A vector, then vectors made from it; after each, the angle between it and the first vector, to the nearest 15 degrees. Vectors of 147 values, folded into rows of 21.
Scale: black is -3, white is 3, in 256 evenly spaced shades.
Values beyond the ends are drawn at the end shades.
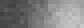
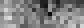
90 degrees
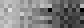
150 degrees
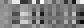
105 degrees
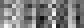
105 degrees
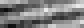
75 degrees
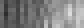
30 degrees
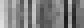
120 degrees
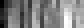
45 degrees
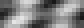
90 degrees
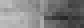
165 degrees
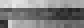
120 degrees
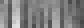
105 degrees
